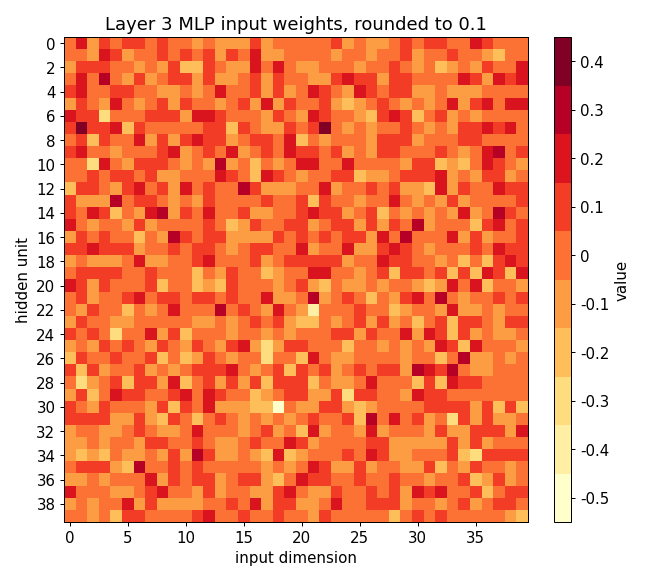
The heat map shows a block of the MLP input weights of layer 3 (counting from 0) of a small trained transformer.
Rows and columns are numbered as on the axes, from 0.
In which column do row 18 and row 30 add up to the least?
18
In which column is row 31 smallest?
33
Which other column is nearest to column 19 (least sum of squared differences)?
23
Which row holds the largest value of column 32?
21
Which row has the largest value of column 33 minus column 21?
22
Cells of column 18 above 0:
14
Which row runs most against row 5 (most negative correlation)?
24
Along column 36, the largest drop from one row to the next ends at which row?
20
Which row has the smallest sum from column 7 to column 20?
30
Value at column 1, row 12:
0.1
